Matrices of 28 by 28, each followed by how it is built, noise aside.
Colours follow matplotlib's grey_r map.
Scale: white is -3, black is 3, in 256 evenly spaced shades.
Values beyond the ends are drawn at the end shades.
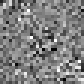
block diagonal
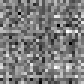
blocks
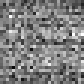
blocks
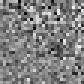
upper triangular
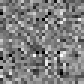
low rank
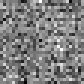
blocks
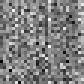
blocks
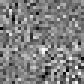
block diagonal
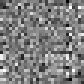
low rank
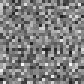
repeating columns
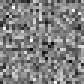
blocks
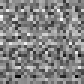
repeating columns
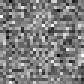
blocks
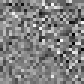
upper triangular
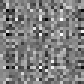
low rank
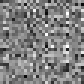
low rank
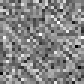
Toeplitz
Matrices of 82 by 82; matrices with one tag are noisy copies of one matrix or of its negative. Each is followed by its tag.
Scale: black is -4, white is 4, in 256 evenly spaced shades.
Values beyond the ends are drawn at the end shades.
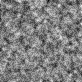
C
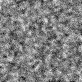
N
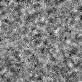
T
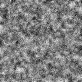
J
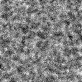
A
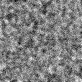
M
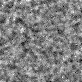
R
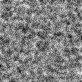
A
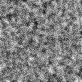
M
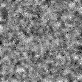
J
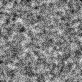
R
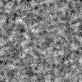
R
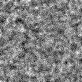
R
